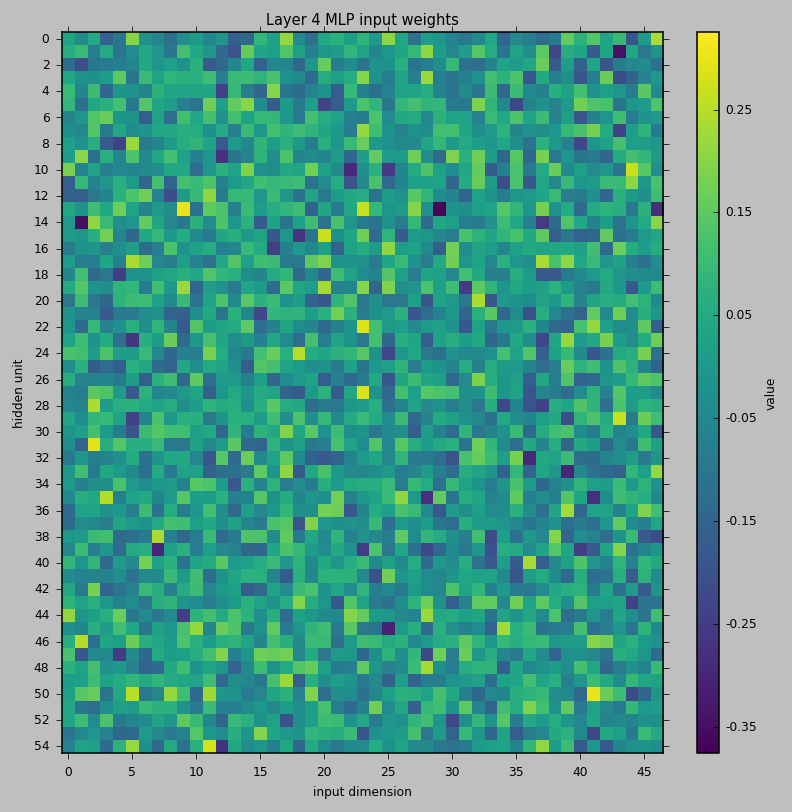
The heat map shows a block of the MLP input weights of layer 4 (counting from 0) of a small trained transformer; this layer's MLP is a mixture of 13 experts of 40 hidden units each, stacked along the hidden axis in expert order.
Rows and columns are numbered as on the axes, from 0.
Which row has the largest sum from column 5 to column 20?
46
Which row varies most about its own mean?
13
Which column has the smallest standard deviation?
26
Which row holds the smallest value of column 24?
41
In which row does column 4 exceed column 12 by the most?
54
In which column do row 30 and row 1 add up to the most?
17
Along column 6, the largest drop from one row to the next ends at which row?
6
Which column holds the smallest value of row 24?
25
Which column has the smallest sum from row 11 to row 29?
36
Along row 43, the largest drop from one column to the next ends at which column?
44
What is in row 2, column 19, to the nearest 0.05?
0
